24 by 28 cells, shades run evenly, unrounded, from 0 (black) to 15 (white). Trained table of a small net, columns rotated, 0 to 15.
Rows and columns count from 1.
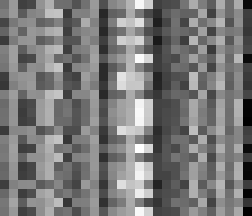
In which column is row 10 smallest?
18
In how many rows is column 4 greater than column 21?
14
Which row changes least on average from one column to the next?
4
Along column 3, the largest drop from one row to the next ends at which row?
22
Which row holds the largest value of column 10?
3
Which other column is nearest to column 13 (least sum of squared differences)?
26
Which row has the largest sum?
17
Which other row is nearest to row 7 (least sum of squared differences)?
1
